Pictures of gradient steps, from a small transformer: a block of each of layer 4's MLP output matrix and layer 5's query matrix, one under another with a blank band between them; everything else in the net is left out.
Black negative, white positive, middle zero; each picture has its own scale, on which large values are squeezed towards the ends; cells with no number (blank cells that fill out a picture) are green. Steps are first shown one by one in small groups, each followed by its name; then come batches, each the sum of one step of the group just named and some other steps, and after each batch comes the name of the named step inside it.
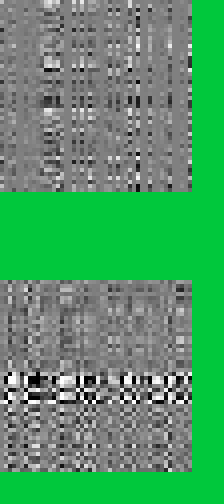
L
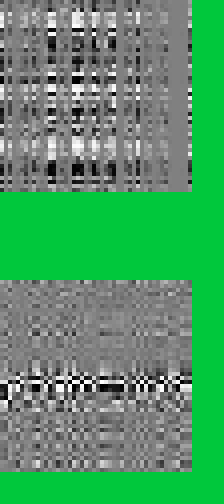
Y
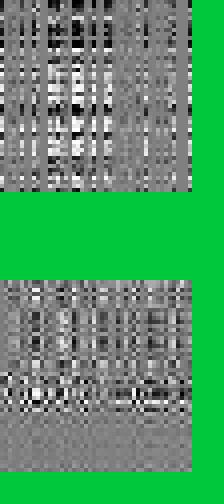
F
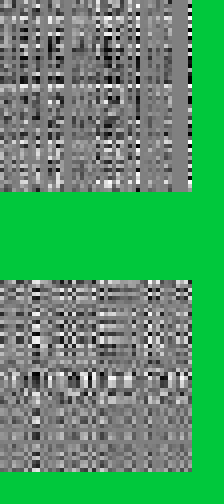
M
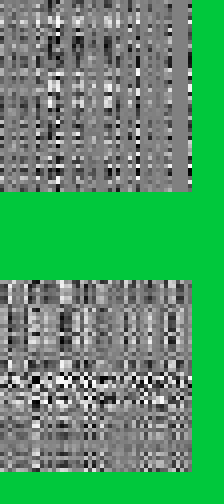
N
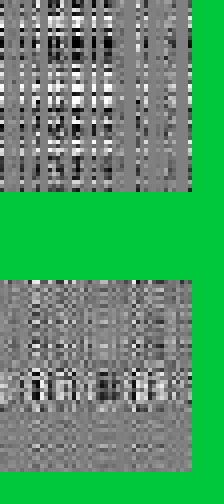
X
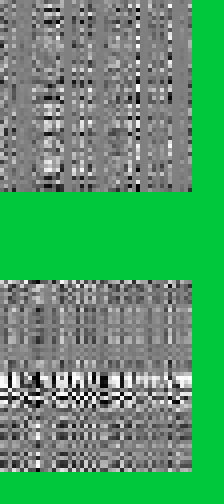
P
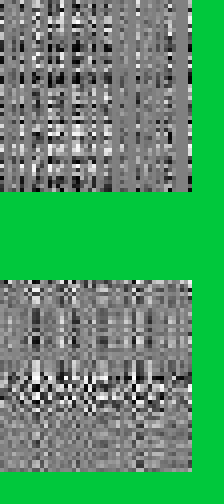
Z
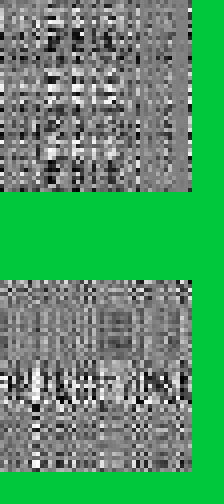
N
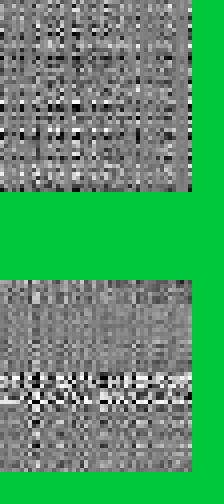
P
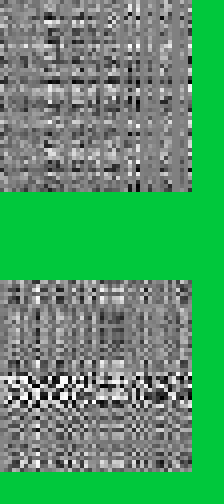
L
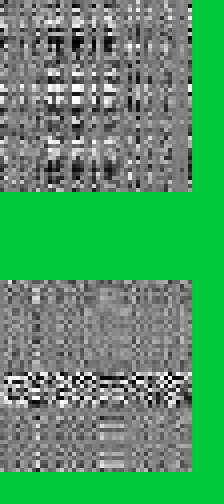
X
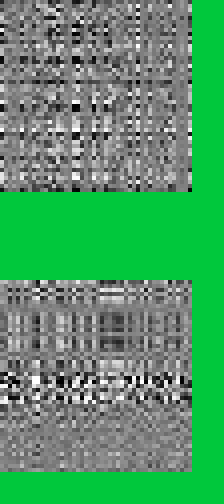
F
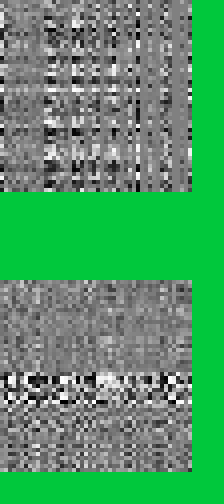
L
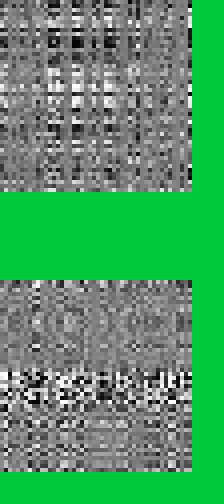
X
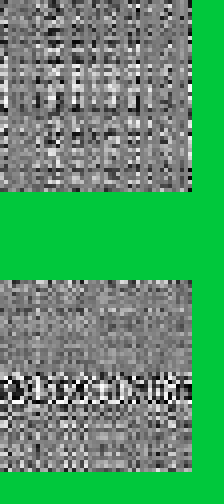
F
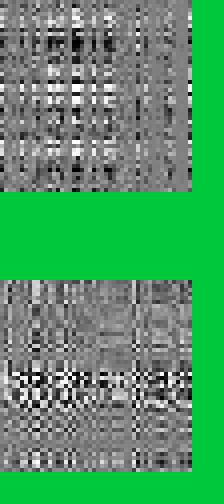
X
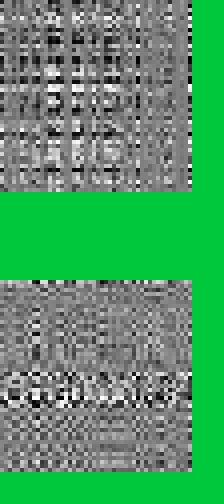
M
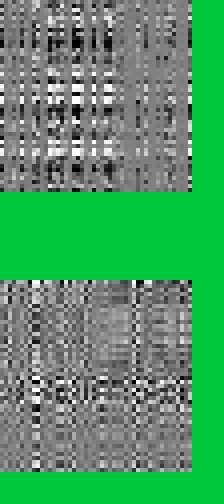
X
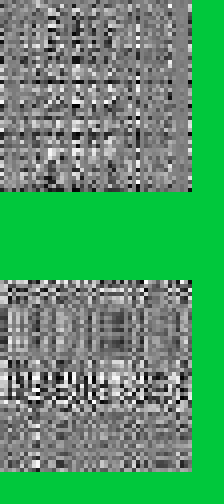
P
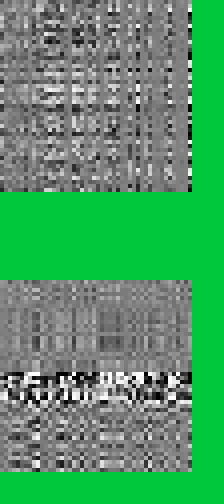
F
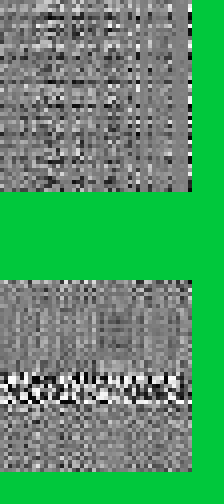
L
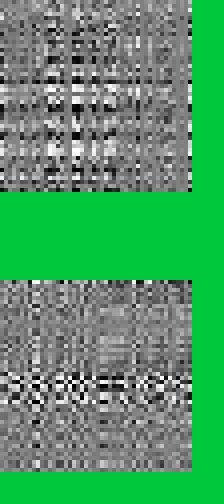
Y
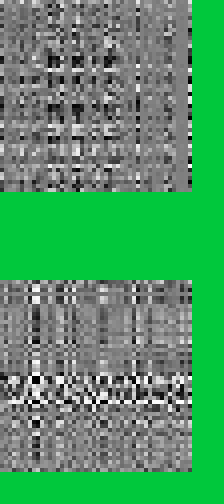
Z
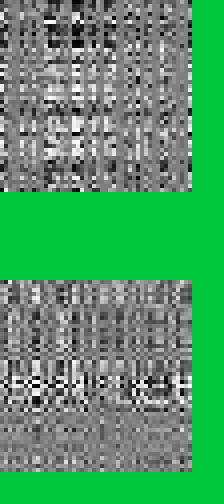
F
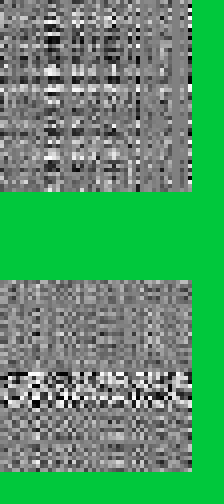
M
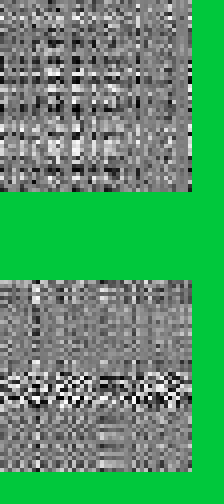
Y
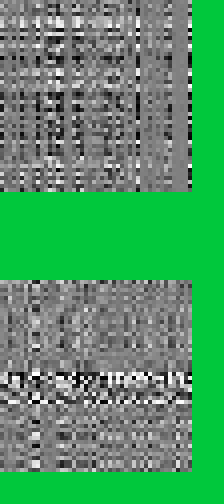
N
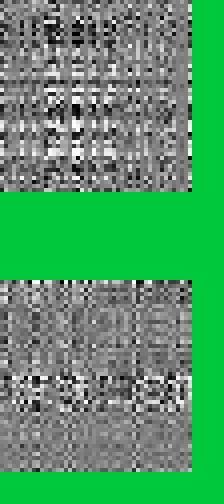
F
